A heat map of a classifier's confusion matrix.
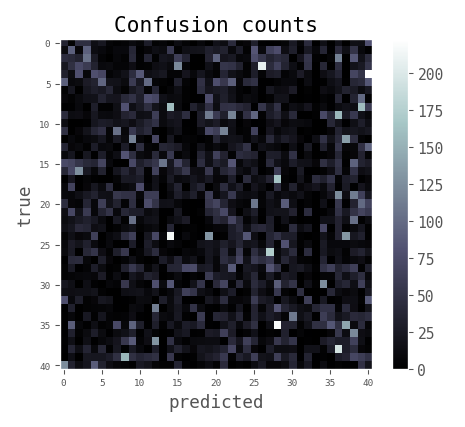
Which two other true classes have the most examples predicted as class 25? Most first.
20, 9
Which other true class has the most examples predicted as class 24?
37
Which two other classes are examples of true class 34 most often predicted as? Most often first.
30, 18
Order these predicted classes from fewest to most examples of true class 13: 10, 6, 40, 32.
6, 32, 10, 40
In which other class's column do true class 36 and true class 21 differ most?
38
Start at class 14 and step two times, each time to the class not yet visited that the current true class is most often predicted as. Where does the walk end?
39
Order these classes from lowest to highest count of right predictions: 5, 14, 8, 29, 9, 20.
29, 9, 14, 20, 8, 5
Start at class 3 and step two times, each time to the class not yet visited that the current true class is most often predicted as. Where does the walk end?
27
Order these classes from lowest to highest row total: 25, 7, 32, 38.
25, 32, 7, 38
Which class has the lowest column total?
33
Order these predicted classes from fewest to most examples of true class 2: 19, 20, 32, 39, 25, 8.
8, 39, 19, 32, 25, 20
